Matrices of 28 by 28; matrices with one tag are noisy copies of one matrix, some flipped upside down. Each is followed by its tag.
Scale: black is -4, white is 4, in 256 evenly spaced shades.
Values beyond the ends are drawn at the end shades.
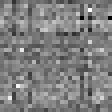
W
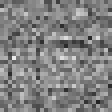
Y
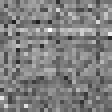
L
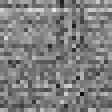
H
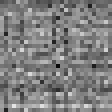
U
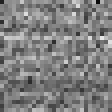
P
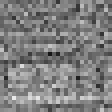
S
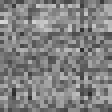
W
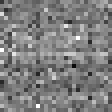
Y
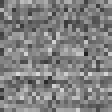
P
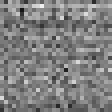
U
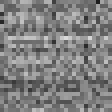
P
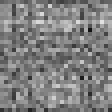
W
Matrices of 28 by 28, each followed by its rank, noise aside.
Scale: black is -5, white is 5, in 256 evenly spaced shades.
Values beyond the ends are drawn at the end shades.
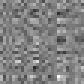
three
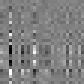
one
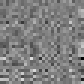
four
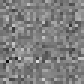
six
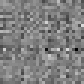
six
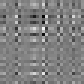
one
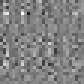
four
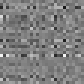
three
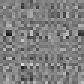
four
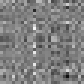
three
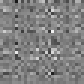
three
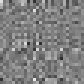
four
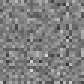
six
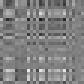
one
